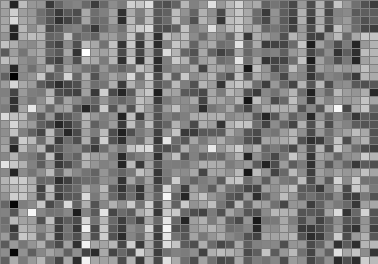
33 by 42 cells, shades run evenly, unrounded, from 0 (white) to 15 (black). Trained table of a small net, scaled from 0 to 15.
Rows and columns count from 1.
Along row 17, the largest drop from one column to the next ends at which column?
6
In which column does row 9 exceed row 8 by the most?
2
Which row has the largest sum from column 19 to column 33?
17
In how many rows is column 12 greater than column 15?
18
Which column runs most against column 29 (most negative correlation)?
32
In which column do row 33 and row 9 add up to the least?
41
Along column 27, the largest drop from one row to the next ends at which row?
26
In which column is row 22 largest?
28
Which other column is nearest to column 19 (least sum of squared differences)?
12
